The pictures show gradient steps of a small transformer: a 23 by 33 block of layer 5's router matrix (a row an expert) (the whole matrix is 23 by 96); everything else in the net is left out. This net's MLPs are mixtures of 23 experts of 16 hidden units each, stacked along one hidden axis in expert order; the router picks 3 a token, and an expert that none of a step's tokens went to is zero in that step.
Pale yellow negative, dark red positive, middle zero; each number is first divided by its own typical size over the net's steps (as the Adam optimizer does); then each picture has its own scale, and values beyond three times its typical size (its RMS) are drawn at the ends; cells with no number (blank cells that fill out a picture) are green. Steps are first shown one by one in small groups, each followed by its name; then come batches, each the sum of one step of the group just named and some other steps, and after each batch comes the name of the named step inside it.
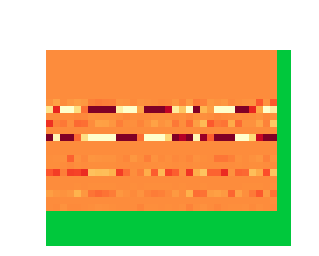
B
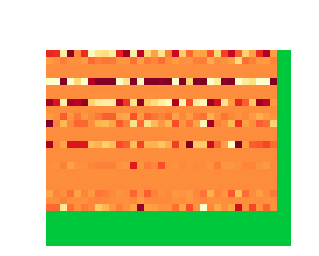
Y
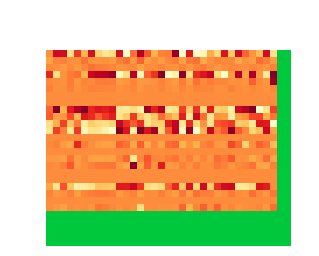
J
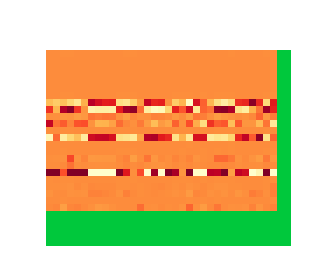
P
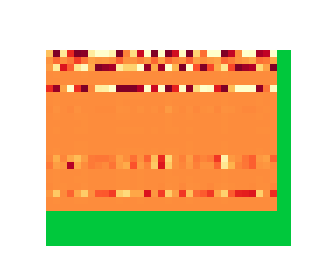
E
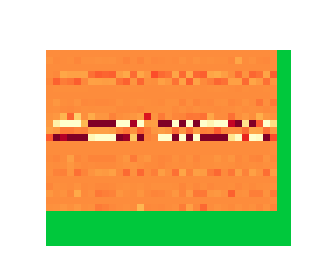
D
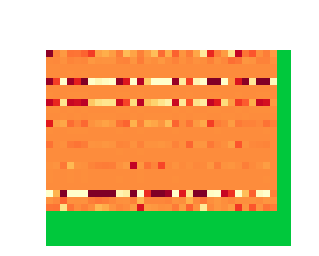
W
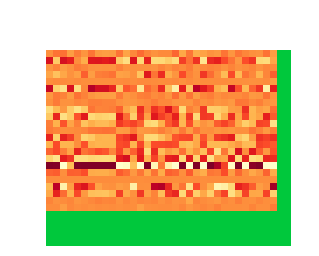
B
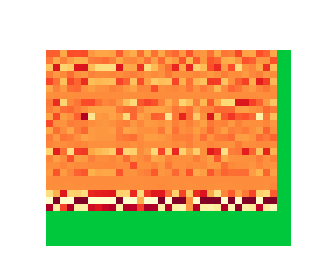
W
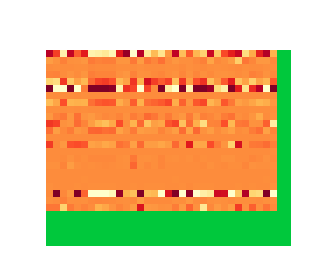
Y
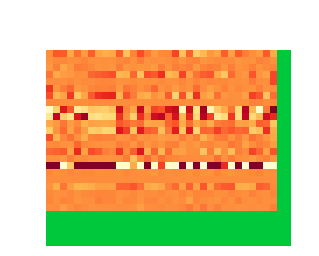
J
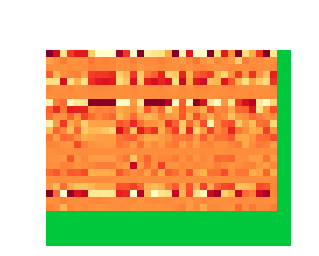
J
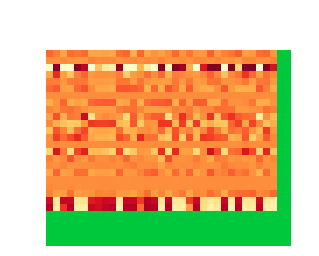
D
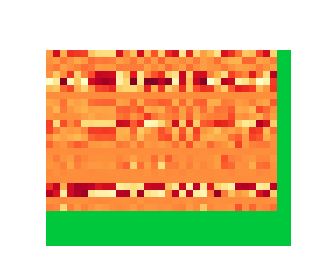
Y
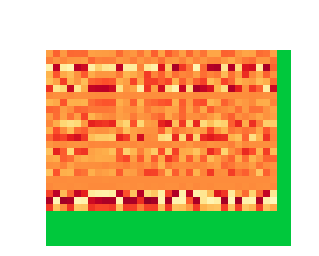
D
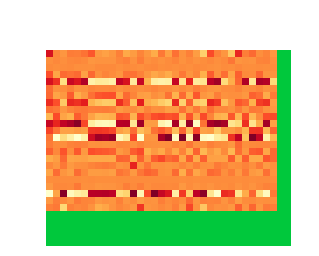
W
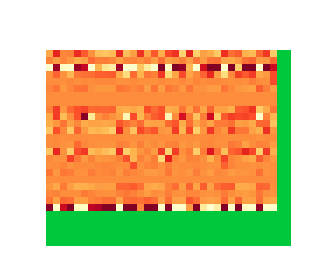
J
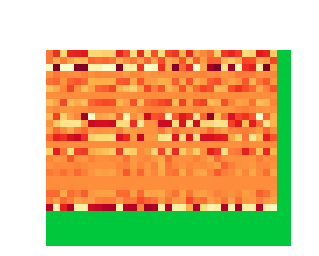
D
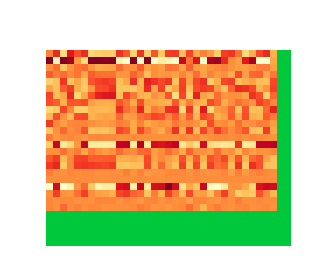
Y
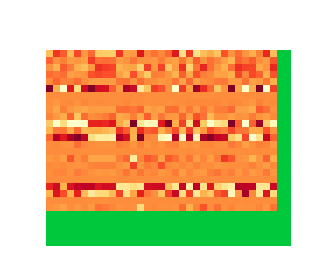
D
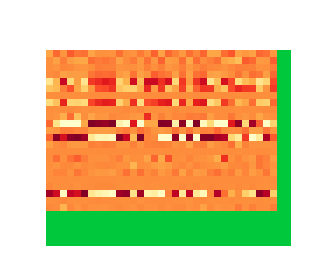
D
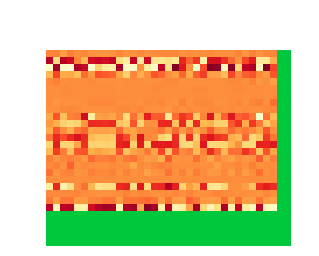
D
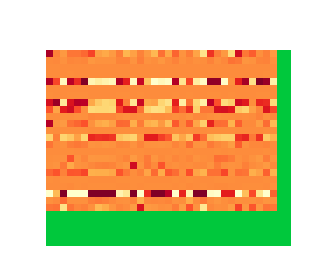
W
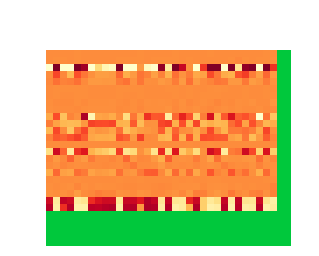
D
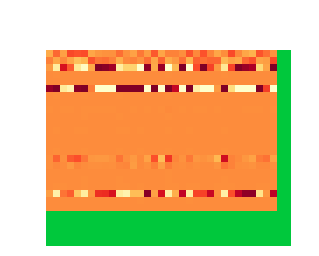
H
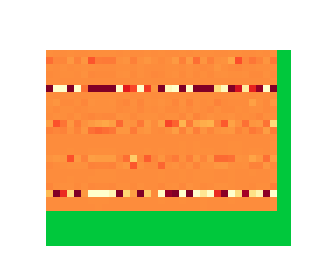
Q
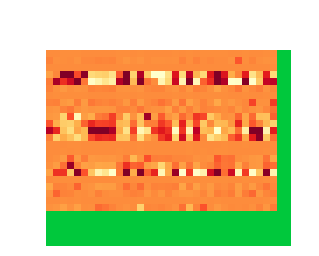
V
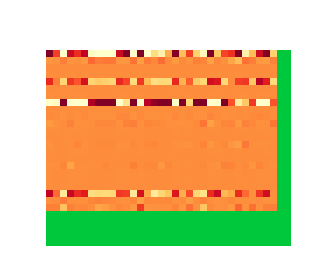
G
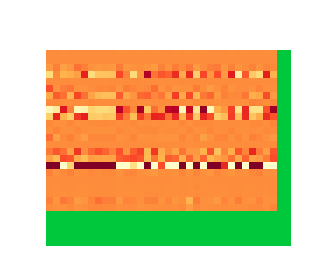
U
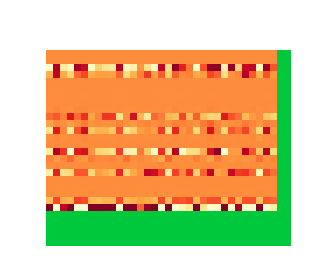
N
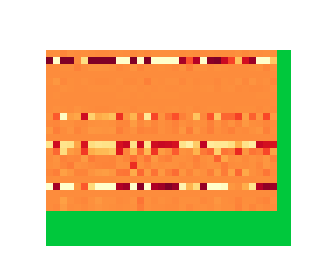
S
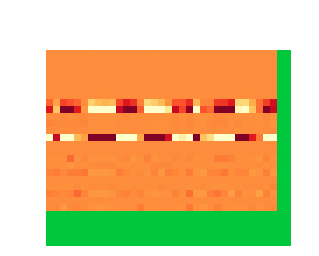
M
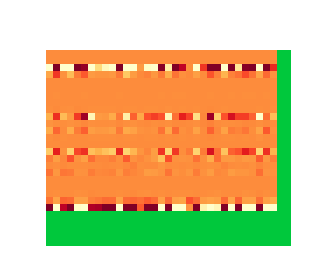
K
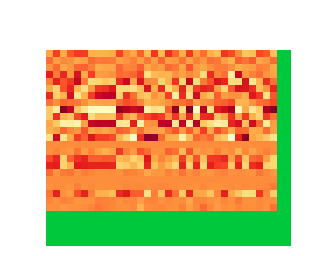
M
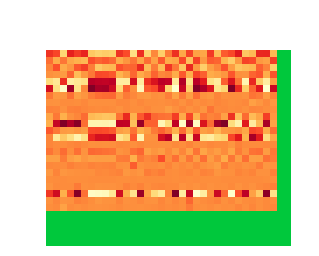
Q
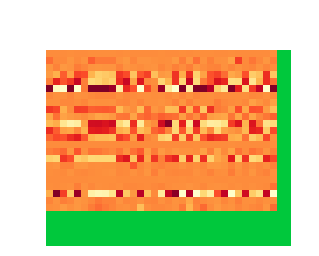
Q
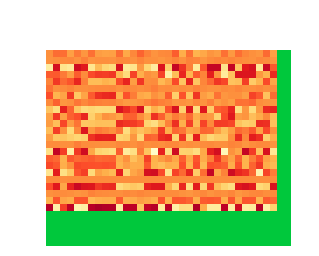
N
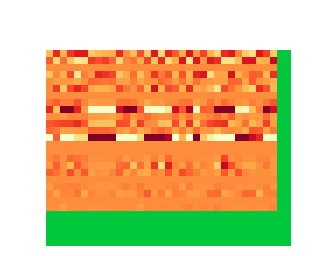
M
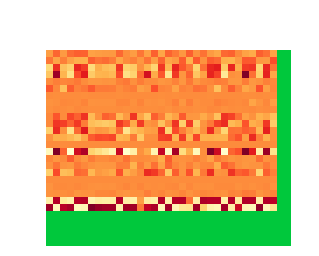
N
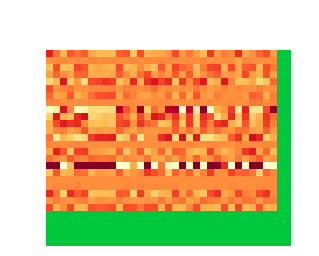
U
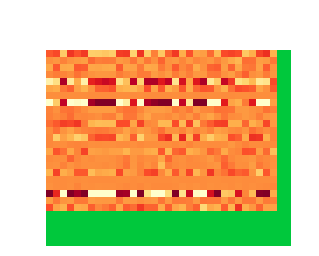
G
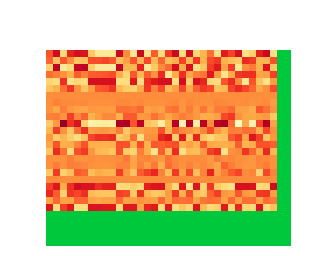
N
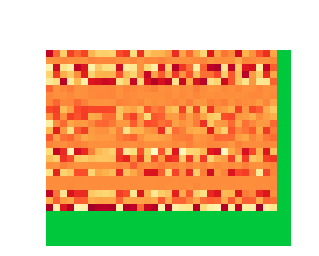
N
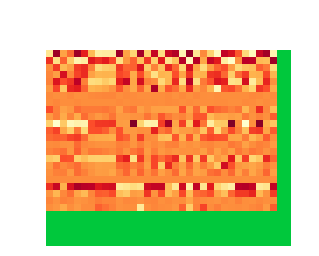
V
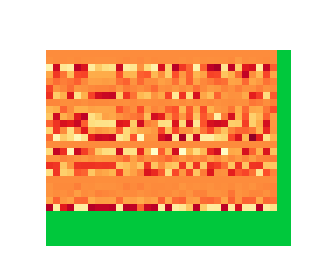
N
